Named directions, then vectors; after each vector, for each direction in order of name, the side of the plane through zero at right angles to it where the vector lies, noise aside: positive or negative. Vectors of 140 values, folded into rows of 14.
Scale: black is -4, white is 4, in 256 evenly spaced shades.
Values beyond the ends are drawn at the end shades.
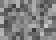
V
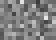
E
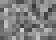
negative, negative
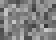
negative, negative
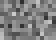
negative, positive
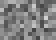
positive, positive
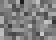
negative, positive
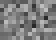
negative, negative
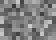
negative, positive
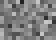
negative, positive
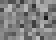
negative, negative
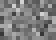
positive, negative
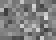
positive, positive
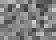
positive, positive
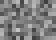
negative, positive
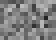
negative, negative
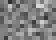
negative, negative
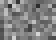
positive, negative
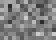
positive, positive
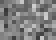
positive, positive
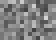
positive, positive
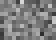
positive, negative
